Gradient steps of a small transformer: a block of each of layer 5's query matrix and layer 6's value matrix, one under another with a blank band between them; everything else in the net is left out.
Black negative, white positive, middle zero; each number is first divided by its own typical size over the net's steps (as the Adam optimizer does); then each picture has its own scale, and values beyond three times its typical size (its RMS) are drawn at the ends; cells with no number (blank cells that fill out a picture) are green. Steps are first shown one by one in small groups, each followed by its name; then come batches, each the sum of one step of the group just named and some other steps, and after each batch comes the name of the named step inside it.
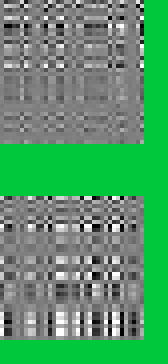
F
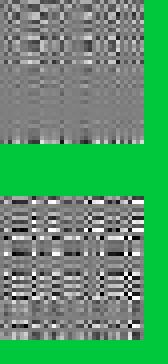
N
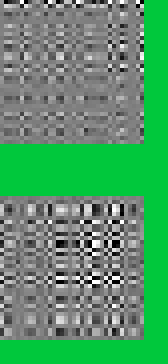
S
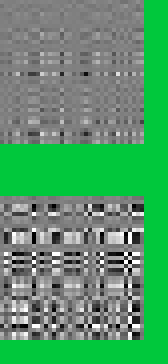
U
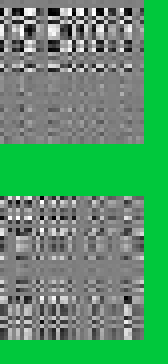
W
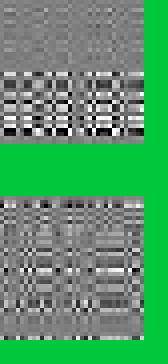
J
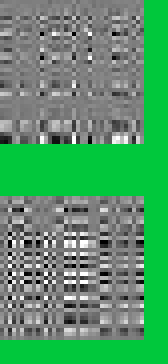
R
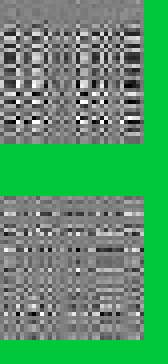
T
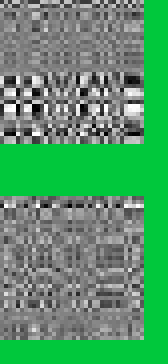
J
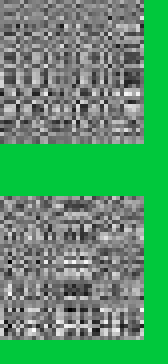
F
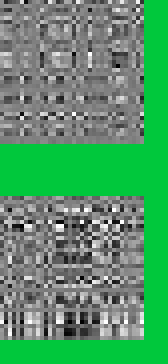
S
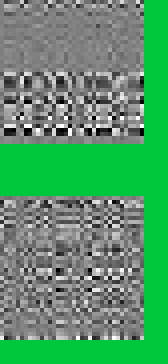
J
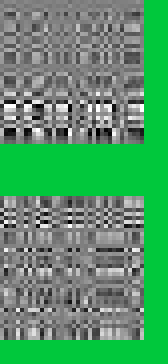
J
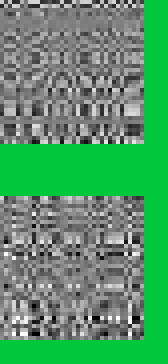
U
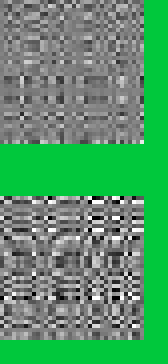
N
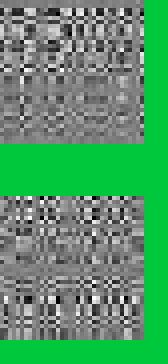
W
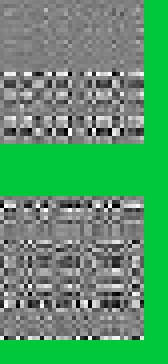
J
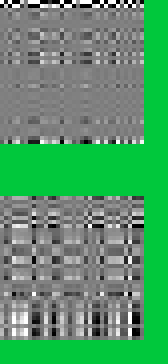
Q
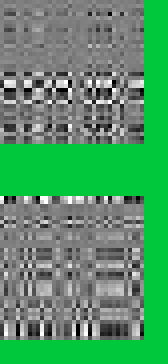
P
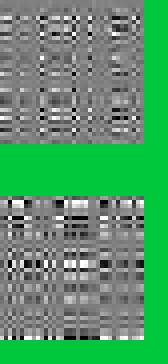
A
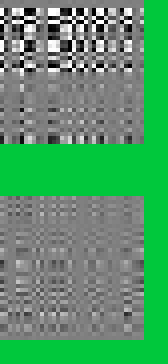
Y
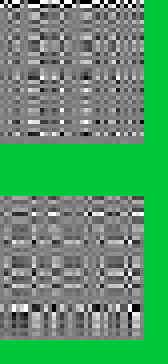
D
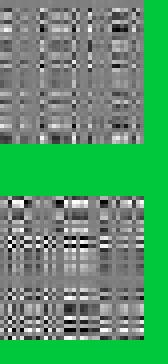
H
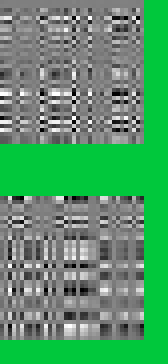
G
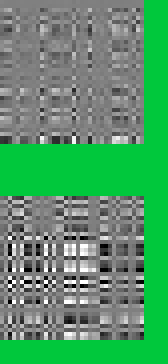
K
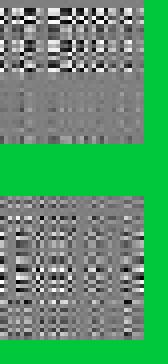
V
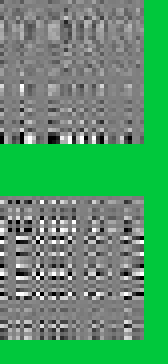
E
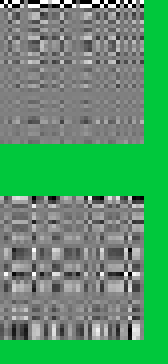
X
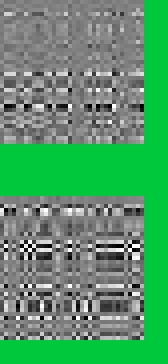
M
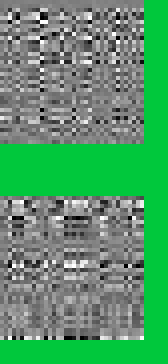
A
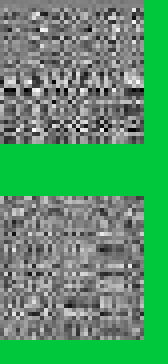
P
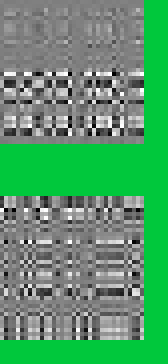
M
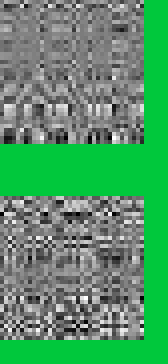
H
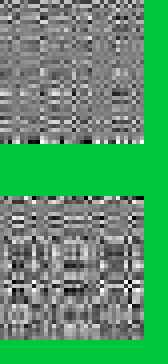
G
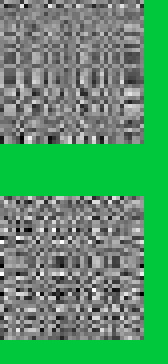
E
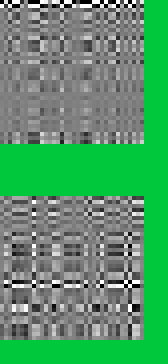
D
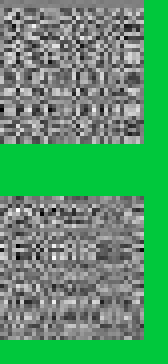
G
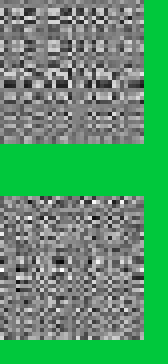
V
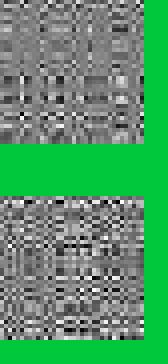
H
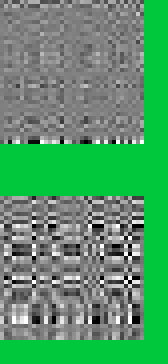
Q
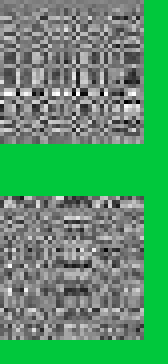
G
